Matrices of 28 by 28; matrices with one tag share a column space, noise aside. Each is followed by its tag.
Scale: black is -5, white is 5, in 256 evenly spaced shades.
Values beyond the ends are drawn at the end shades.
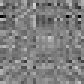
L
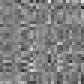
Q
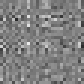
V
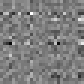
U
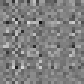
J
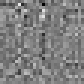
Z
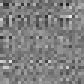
L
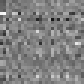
U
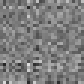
Q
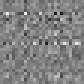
U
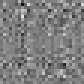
Z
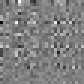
J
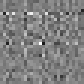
U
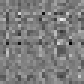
U
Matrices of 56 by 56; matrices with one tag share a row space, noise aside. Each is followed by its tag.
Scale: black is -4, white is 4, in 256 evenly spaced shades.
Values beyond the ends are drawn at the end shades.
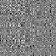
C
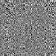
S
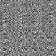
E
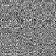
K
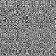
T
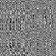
C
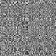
T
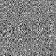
E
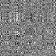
K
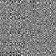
C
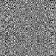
S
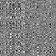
C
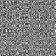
T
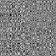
C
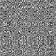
E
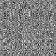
E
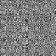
T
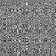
T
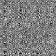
E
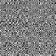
T
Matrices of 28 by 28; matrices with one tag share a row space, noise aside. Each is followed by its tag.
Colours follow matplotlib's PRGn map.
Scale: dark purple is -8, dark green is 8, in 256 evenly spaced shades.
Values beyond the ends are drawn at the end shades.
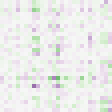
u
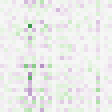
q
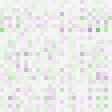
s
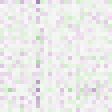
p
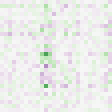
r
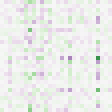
q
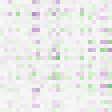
u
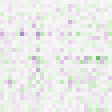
p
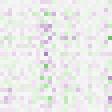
r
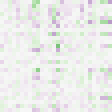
u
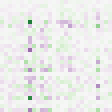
q
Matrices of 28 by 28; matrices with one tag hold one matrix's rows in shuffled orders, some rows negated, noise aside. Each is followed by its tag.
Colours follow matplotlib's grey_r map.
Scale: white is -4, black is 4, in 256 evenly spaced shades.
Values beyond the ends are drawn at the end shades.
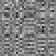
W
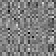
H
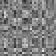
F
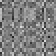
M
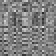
F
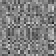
H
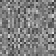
H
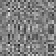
H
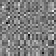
H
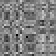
W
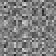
F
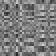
W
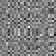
H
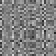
M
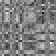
W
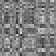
W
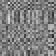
H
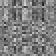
F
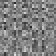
F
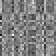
M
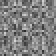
F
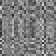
M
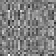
H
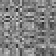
W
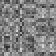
W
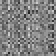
H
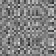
H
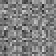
F
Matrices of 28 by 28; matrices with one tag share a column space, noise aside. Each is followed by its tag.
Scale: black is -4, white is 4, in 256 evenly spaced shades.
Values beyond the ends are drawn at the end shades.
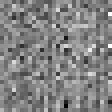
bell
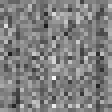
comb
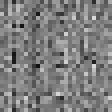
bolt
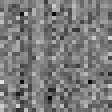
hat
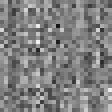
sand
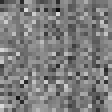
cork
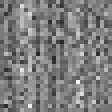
comb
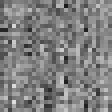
sand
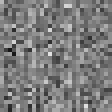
sand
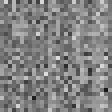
cork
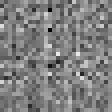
bell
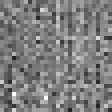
hat
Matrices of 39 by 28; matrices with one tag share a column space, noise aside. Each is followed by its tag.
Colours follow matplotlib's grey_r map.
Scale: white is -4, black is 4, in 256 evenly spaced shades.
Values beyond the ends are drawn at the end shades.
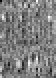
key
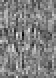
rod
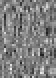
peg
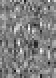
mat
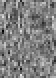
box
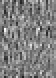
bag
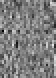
box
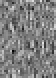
mat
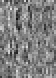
mat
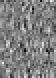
mat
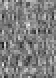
box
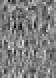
mat
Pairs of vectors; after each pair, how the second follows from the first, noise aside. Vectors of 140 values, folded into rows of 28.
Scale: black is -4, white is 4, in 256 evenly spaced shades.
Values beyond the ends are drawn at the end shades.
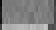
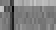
wrapped around.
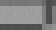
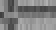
wrapped around.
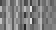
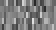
shuffled.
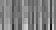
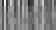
reversed, negated.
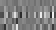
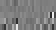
partly zeroed.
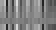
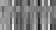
reversed, negated.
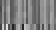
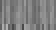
shrunk.
